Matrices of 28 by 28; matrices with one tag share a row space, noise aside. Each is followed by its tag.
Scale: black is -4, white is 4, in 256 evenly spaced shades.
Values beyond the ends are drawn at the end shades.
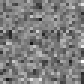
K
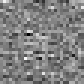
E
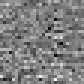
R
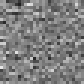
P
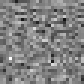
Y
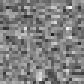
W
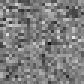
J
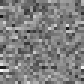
P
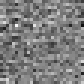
P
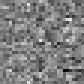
W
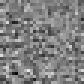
P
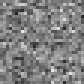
Y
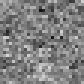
E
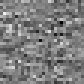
R
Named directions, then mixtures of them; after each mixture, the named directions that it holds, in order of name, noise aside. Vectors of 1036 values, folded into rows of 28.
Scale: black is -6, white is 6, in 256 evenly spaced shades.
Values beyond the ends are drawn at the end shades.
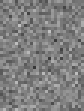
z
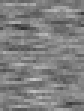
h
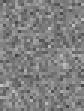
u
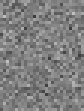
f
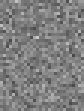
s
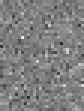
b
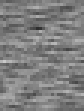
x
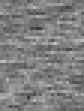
x.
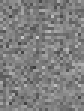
b, s, z.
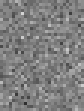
b, s.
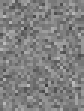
f.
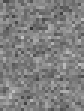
b, u, x.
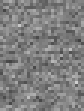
x, z.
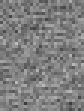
s, x, z.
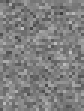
f, u, x.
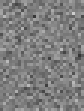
f.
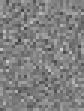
f, z.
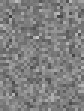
s.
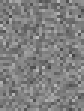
s, z.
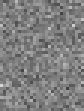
s, u.
